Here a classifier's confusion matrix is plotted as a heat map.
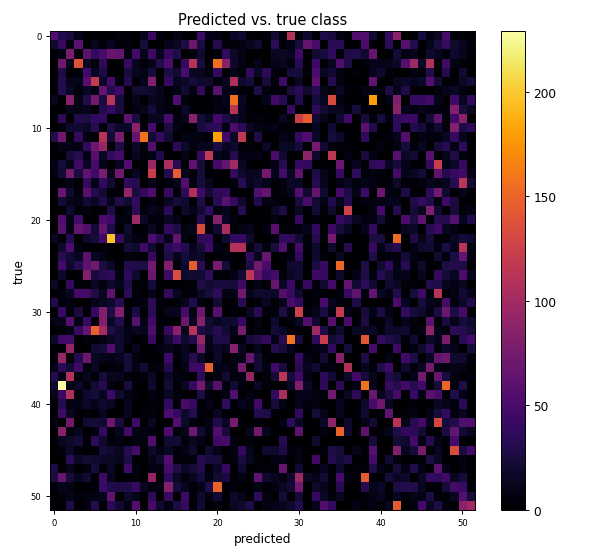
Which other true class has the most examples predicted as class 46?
3
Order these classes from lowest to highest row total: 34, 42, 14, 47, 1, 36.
47, 34, 1, 36, 42, 14
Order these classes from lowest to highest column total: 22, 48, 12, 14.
48, 22, 14, 12
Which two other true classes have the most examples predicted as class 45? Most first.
37, 20
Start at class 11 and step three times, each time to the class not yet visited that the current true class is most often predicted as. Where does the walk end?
49
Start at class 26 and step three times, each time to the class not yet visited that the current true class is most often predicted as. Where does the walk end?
6
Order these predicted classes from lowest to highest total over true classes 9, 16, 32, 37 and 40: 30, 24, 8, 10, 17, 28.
8, 10, 24, 28, 30, 17
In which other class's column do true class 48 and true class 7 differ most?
39
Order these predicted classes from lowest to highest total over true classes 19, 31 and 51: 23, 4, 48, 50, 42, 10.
48, 4, 23, 50, 10, 42
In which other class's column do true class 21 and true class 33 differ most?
29
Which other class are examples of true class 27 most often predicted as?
36
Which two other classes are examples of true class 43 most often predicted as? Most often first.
35, 1
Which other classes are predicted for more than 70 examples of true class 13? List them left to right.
19, 31, 34
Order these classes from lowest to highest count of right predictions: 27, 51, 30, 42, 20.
27, 20, 51, 42, 30
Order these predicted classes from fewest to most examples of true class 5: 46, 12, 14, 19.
19, 14, 46, 12
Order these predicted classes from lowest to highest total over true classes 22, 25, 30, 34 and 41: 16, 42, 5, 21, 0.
0, 21, 16, 5, 42
